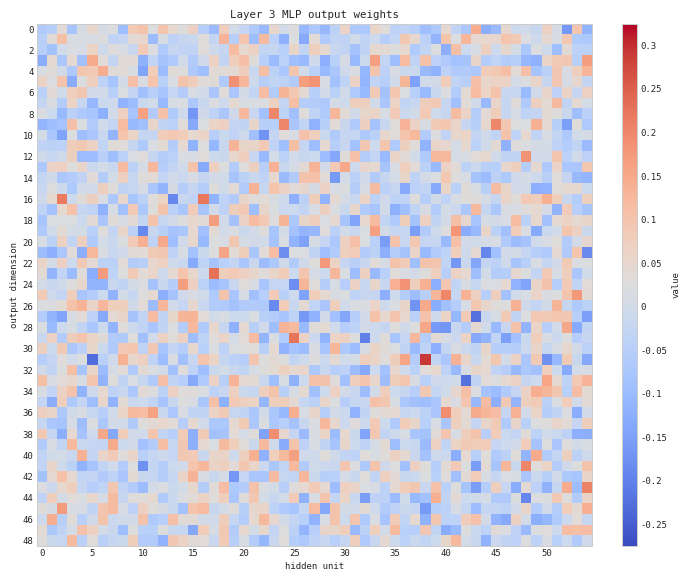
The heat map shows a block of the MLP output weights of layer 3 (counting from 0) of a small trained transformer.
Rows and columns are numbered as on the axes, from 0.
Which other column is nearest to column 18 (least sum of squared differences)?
30
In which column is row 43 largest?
54
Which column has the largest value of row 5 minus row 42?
19
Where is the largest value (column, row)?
38, 31
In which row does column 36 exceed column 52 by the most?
9
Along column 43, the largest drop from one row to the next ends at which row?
27
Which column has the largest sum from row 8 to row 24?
41
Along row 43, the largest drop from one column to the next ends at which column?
53
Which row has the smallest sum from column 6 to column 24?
22
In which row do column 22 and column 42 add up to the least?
33
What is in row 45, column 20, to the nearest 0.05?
-0.05
